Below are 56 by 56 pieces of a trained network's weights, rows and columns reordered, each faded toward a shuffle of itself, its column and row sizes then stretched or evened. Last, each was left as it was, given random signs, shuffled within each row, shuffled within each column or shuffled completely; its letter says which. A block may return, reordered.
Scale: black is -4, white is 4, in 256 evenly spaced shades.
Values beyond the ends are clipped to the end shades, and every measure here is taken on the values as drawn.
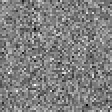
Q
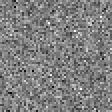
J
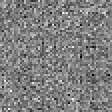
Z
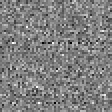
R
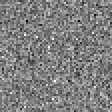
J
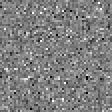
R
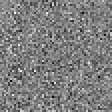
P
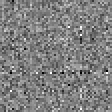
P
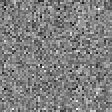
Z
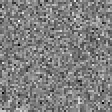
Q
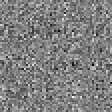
Z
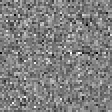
Z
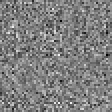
Z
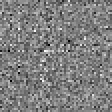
P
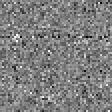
P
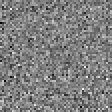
P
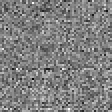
Z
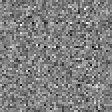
Z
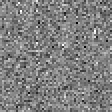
Q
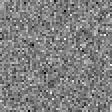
J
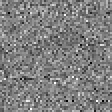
R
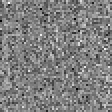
Q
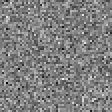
Q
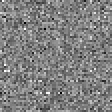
P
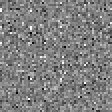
P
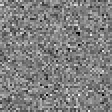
Z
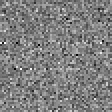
R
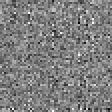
P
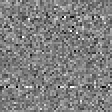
R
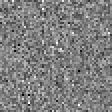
Q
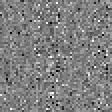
Q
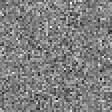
Q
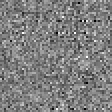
P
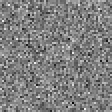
J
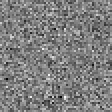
P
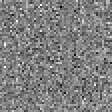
Q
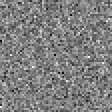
J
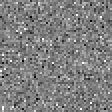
J
